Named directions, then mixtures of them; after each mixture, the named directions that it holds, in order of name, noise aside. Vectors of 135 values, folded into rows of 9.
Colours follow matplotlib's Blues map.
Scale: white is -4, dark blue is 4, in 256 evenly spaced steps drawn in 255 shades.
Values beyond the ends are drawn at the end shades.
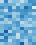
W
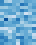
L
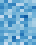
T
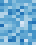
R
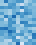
L, T.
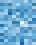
L, R, W.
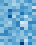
R, T, W.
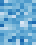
L, R.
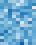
R, W.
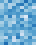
T.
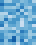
L, R, T.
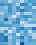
L, W.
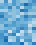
L, R, W.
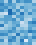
R.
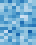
L, T, W.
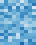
W.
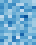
T.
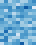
W.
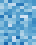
T.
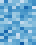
W.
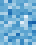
R, T.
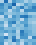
T.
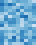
L, R, T.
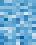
L.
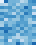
L, R, W.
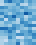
L.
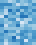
R, T, W.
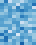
L, W.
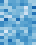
L, W.
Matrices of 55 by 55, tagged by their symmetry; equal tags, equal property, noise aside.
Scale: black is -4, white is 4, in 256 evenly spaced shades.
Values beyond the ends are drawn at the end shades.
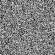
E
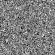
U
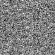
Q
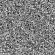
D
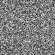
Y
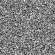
E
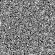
D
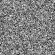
E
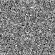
Y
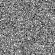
U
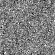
E
